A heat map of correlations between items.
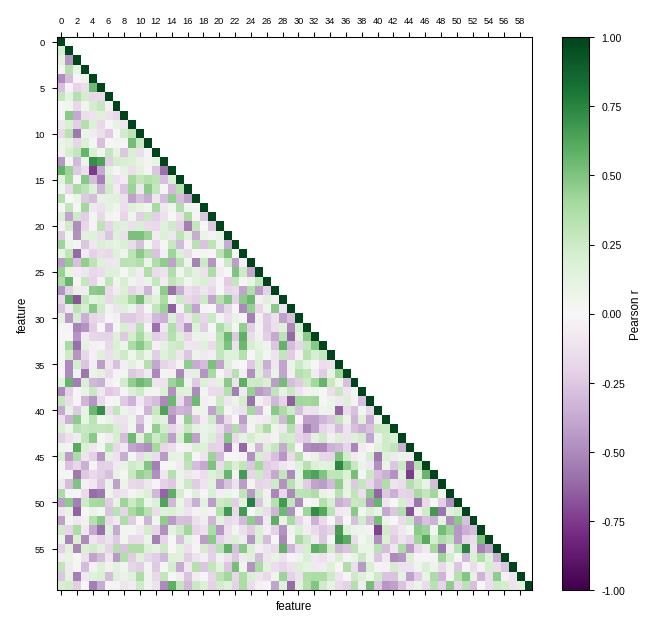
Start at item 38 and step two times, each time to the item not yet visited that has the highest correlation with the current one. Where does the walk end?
50
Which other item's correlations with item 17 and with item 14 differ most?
37
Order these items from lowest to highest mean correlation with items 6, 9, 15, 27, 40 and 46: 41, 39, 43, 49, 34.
39, 49, 34, 41, 43
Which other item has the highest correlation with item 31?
47
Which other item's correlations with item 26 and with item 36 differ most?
1
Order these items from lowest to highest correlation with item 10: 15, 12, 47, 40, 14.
12, 40, 14, 15, 47
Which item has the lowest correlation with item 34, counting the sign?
2
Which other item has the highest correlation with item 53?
35
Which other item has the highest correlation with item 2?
44
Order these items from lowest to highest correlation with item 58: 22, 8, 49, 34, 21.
22, 49, 8, 34, 21
